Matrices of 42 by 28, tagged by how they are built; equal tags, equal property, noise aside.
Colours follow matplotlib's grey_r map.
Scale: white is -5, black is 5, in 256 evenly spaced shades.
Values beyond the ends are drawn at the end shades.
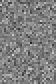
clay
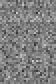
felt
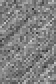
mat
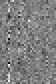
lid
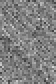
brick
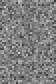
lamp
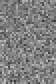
clay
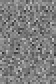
felt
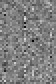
lid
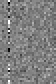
lid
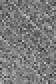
brick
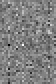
lid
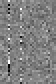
lid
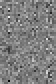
lid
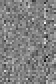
lid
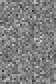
lamp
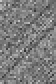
mat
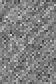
mat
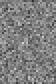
clay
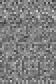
felt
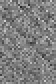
brick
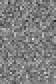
felt
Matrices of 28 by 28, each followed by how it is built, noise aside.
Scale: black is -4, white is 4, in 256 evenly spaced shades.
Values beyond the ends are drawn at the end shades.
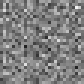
repeating rows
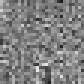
low rank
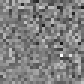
upper triangular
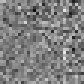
upper triangular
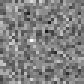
repeating rows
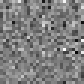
low rank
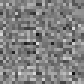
low rank
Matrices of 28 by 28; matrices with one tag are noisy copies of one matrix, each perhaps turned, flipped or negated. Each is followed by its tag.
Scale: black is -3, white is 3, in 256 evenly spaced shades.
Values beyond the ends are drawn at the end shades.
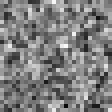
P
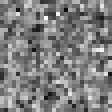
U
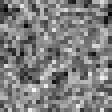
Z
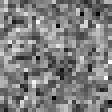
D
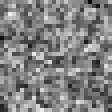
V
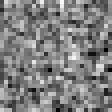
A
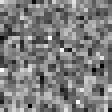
V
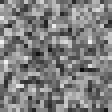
A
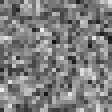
V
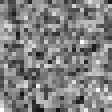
V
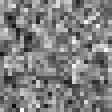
P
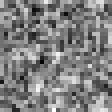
Z
